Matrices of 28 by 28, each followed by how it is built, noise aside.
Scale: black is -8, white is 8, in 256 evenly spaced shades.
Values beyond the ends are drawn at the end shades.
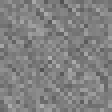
Toeplitz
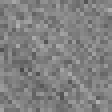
Toeplitz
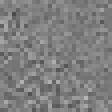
lower triangular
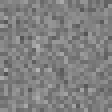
repeating rows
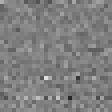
uneven rows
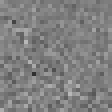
lower triangular
